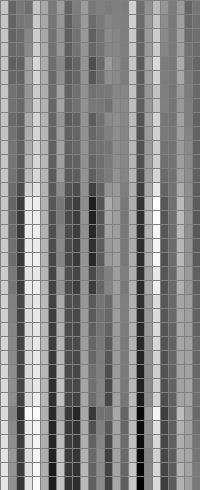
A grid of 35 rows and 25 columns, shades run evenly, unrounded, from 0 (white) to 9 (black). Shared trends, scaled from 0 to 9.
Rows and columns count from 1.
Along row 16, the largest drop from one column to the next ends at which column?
4
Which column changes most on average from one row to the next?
12
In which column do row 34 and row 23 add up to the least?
5
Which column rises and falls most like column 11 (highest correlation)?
1
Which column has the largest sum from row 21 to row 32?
18
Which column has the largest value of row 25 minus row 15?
14
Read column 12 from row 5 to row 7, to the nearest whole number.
6 6 5
